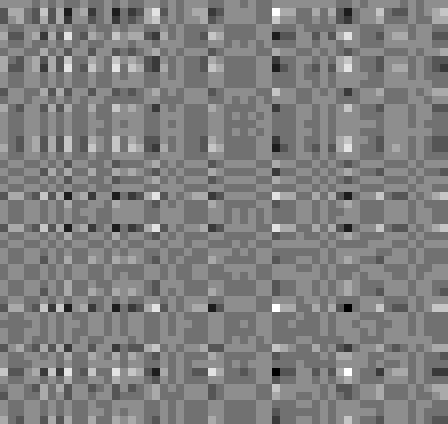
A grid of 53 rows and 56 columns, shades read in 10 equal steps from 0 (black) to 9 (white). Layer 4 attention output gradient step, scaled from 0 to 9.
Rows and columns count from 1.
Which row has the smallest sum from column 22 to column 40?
47
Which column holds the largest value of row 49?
35
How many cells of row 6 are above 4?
30
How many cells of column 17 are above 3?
44
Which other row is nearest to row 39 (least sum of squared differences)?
2
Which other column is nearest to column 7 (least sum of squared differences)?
1
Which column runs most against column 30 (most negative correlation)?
33
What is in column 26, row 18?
3
